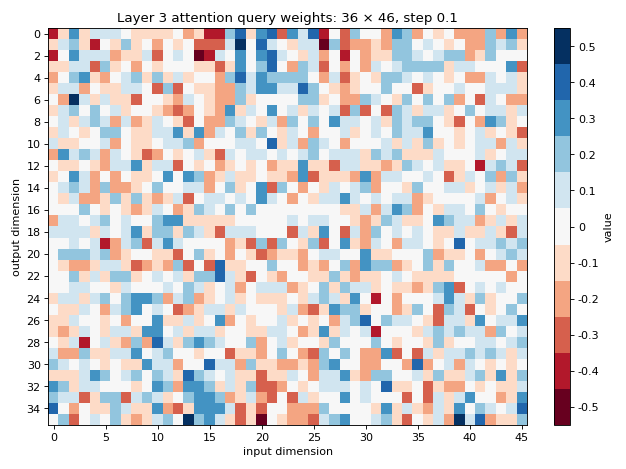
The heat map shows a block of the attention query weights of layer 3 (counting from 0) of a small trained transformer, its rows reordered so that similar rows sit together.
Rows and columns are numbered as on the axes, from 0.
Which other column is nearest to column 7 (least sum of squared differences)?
43
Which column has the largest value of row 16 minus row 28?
3
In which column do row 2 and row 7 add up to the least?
28
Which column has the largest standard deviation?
20
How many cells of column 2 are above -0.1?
25
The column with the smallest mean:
12
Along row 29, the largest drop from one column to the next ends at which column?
33
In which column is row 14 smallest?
21
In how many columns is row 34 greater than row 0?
21
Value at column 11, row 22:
0
